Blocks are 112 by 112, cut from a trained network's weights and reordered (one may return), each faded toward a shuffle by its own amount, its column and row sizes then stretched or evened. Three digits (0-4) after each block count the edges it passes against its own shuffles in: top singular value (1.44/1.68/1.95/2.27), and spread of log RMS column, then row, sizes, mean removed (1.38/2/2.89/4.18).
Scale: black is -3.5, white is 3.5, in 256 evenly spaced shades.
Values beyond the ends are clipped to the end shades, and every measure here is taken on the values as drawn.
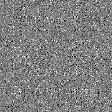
2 1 2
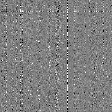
3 3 0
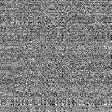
3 1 1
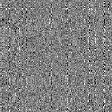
3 3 1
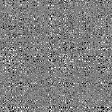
3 3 3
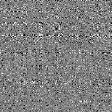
3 2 3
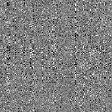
3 3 2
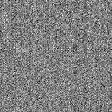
2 0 0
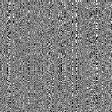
4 4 0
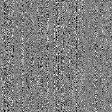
0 4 0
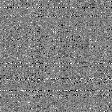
1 1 3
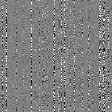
3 4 1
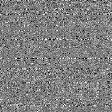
2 1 3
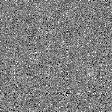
1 2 1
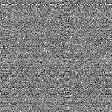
4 1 1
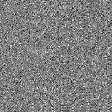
3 1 0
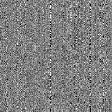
3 3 0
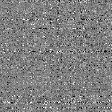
0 2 3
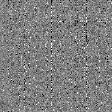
1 3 0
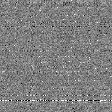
4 1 2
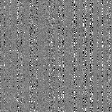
1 4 1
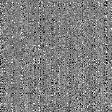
2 3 2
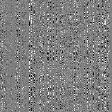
2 4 2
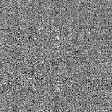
3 1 2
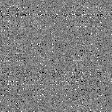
0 2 2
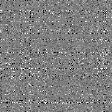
1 2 3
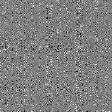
0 3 2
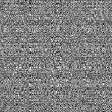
4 2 0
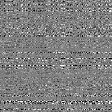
4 1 4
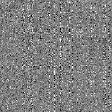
3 3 1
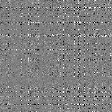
2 3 3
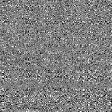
4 1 3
